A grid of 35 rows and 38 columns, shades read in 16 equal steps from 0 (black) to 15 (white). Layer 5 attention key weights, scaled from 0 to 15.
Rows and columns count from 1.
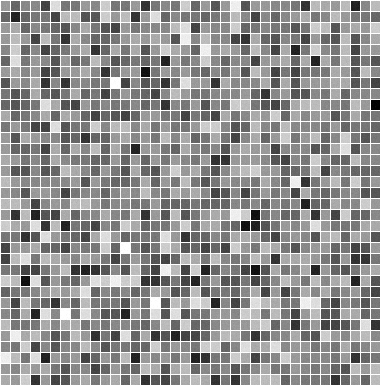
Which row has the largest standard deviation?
26
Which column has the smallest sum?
15
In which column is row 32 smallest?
4
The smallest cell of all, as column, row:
38, 10
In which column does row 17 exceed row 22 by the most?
19
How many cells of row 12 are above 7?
20
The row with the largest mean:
32
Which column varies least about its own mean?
23
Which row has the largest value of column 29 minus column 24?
13
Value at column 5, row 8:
3
